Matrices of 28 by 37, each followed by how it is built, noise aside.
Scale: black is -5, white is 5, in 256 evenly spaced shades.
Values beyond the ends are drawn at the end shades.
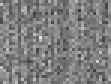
blocks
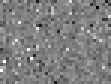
sparse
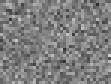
noise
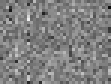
uneven columns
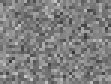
noise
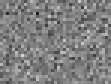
noise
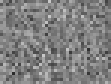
blocks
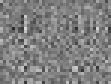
low rank
